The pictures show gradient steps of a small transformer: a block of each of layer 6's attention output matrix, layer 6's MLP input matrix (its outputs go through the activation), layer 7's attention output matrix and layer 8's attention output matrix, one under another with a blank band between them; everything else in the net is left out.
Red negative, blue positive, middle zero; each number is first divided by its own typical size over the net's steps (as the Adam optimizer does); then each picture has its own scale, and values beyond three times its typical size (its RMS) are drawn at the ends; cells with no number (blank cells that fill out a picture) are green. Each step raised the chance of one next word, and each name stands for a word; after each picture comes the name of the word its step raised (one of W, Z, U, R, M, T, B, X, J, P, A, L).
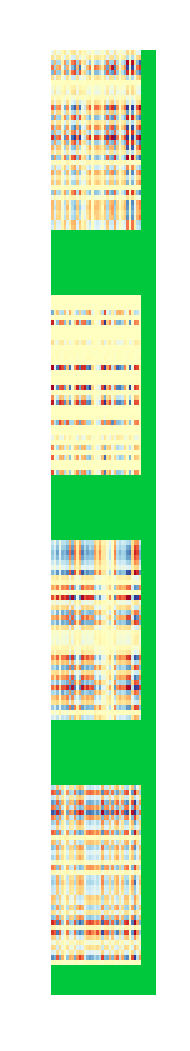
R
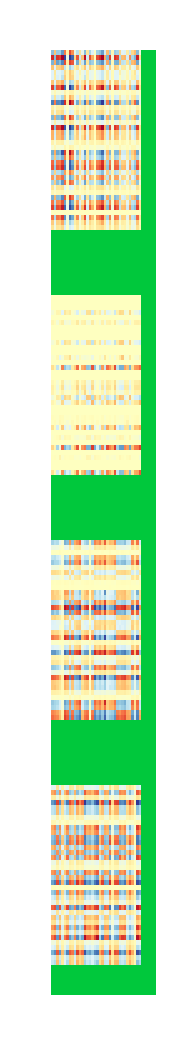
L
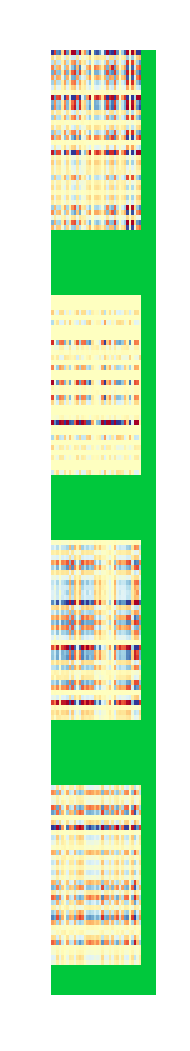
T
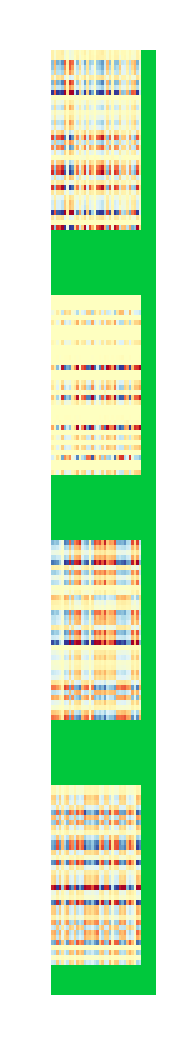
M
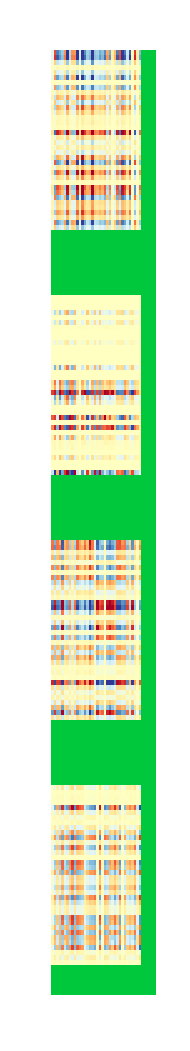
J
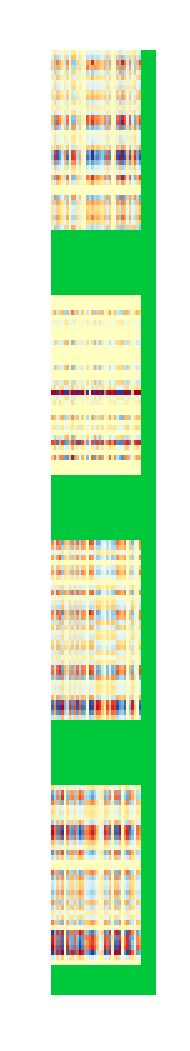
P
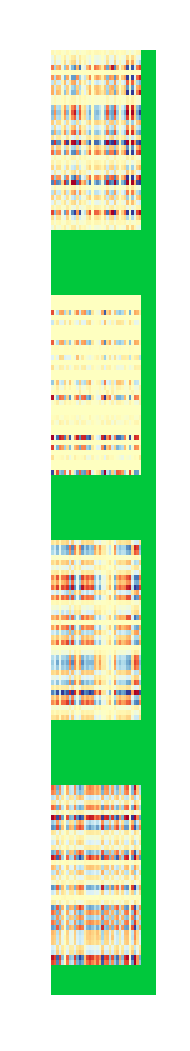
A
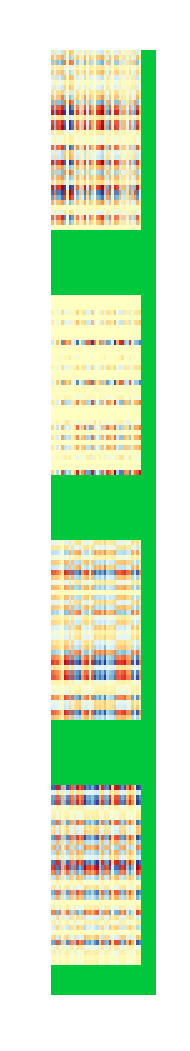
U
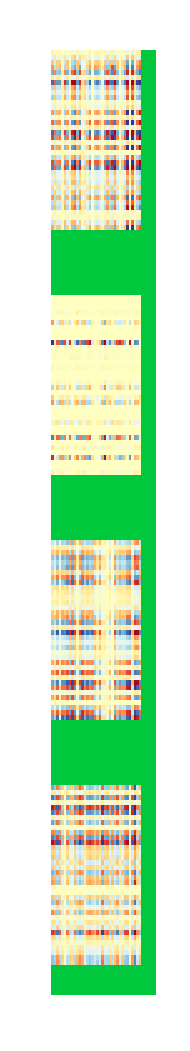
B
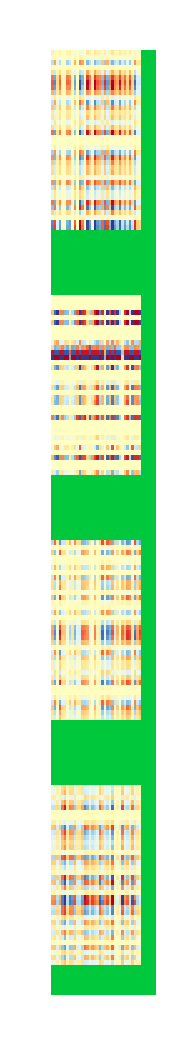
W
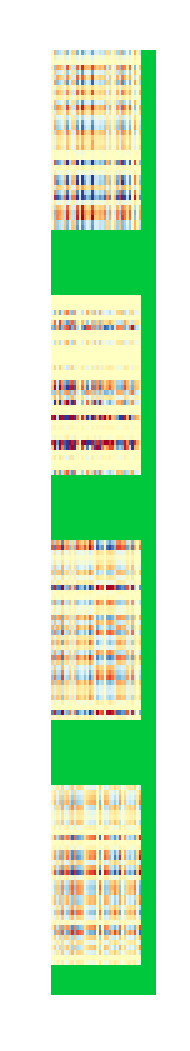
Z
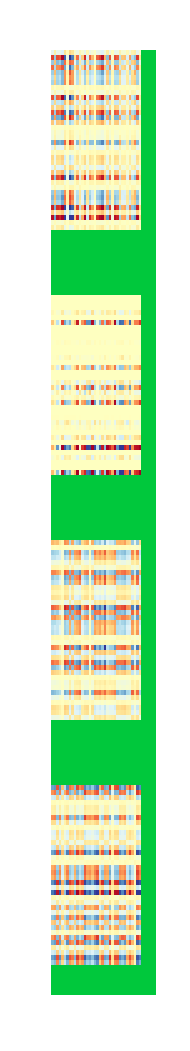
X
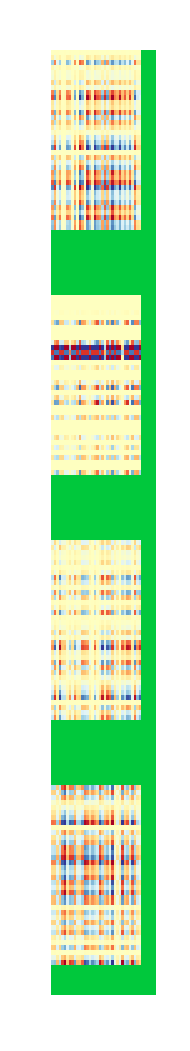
X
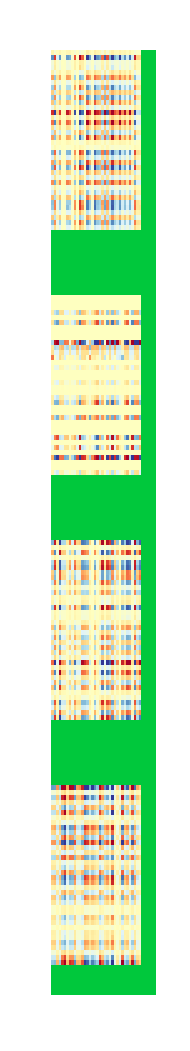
B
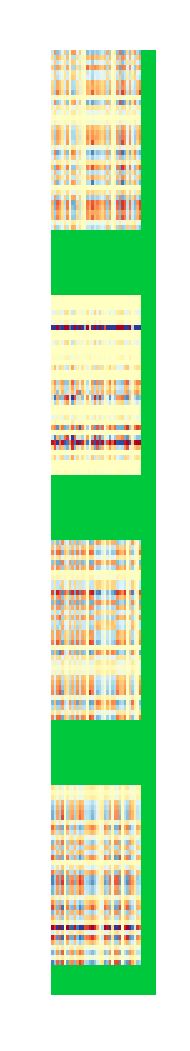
L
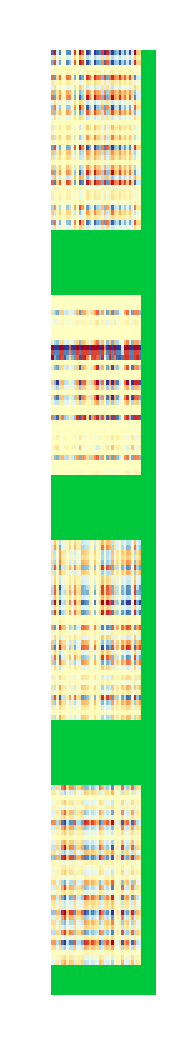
T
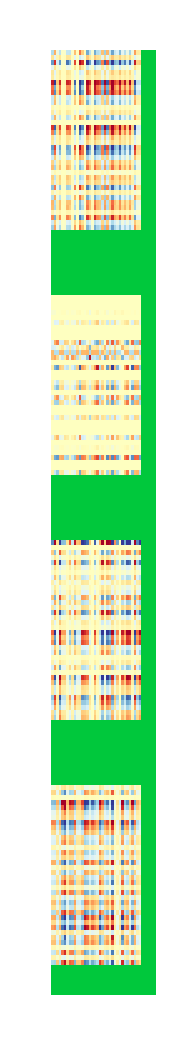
L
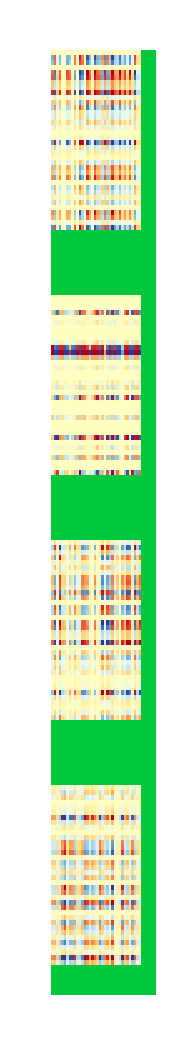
A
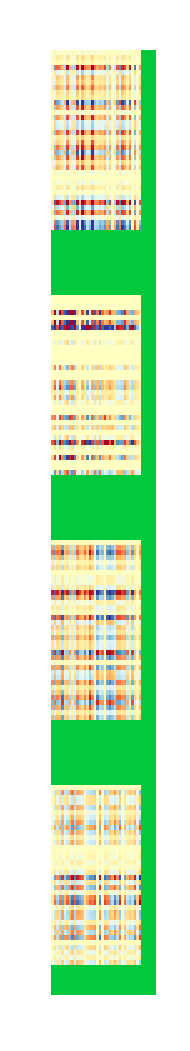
W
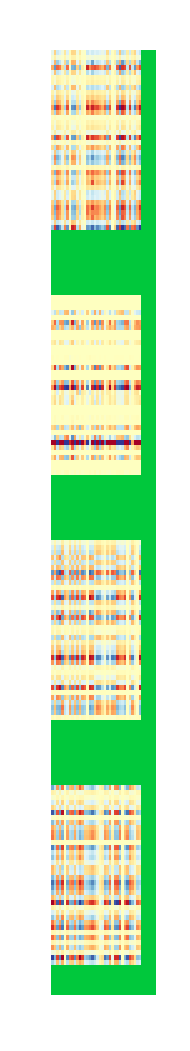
R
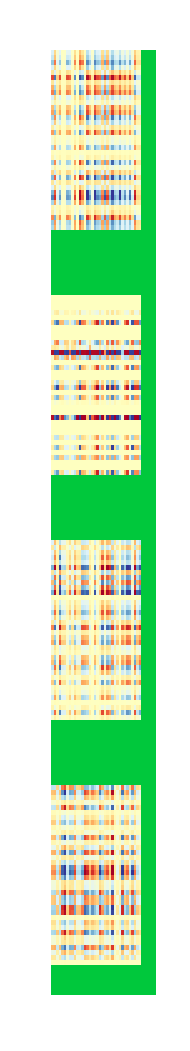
Z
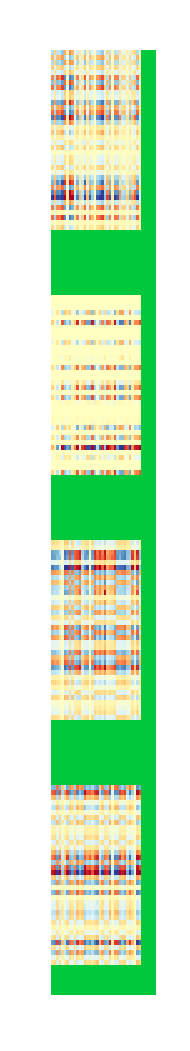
Z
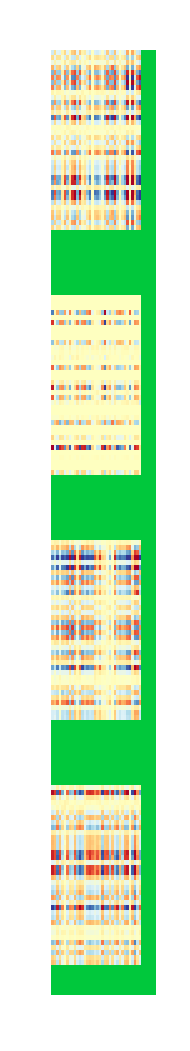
Z
